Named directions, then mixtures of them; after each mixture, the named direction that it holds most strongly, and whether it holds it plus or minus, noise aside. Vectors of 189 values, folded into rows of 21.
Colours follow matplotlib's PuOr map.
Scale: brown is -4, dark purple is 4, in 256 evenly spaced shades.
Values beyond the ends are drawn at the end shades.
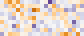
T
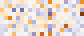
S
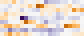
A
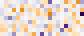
S, minus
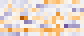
A, minus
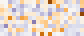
S, plus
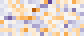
T, plus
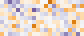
T, minus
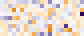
S, minus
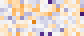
S, minus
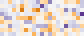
S, minus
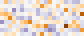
S, plus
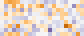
T, plus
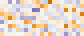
T, minus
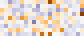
S, plus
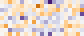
A, plus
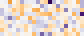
S, minus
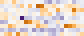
A, plus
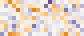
T, plus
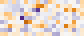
A, plus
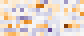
A, plus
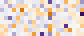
S, minus
